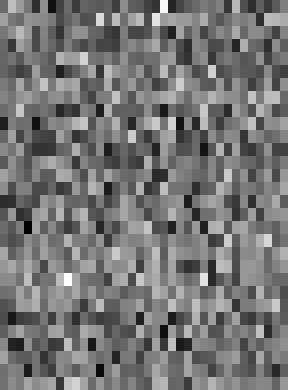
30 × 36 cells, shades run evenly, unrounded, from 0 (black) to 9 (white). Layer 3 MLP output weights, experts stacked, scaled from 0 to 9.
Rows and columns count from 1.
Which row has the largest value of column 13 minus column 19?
2
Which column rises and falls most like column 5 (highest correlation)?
23
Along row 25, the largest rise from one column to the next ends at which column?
19
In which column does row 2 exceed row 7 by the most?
20
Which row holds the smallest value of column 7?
1
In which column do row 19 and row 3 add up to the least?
14
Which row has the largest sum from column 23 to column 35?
8
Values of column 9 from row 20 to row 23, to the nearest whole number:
3 4 9 5
